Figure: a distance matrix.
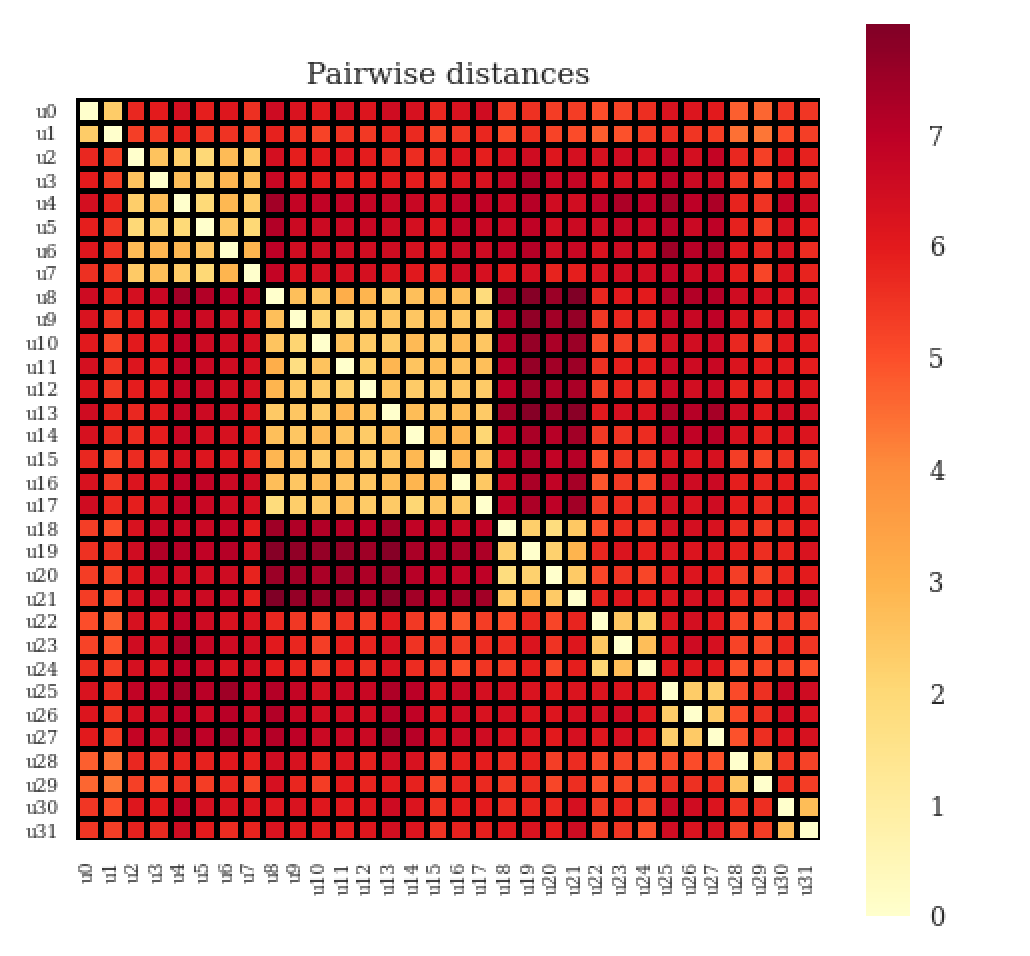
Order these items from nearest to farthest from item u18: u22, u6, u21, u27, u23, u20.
u20, u21, u22, u23, u27, u6
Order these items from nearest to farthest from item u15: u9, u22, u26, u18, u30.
u9, u22, u30, u26, u18
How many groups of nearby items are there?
8
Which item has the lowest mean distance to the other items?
u15
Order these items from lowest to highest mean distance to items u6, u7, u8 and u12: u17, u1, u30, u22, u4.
u17, u4, u1, u22, u30
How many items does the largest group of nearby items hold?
10
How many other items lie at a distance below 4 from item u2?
5
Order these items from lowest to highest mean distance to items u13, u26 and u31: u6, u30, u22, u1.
u30, u1, u22, u6
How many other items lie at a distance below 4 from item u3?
5
